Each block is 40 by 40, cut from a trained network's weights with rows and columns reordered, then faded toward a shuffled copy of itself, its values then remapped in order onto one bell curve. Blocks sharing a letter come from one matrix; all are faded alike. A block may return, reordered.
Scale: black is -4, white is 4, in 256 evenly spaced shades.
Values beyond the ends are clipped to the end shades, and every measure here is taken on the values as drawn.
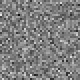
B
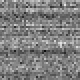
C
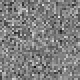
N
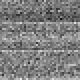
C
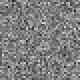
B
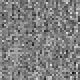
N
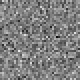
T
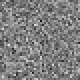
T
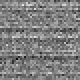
C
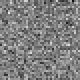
T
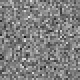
B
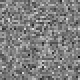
B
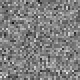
B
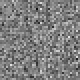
N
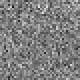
B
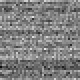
C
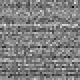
C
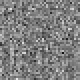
N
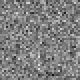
B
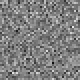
B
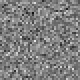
T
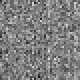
N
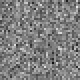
N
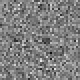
B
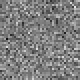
T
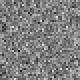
T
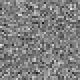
B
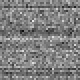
C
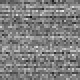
C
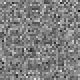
T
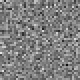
T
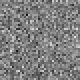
B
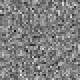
T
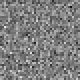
T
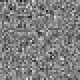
B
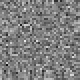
T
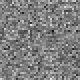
B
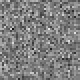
N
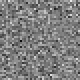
B
